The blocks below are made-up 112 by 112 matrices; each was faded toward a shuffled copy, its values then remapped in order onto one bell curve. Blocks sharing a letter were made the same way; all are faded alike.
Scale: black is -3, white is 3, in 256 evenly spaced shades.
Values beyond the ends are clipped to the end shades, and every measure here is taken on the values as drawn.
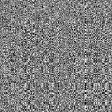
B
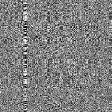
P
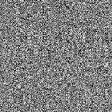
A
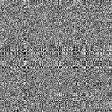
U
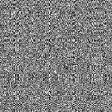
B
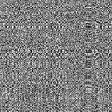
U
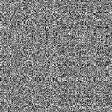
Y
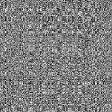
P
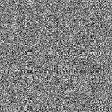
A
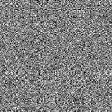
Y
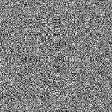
Y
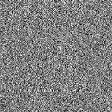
Y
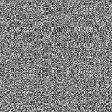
P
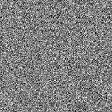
A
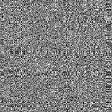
P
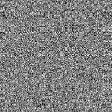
Y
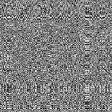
U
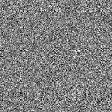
A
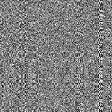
B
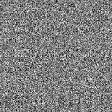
A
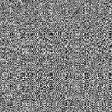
U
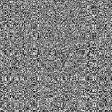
P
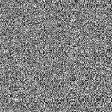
Y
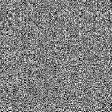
Y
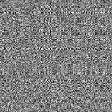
U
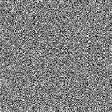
Y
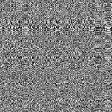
U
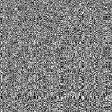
P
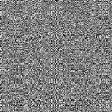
P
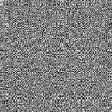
U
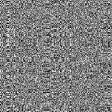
B
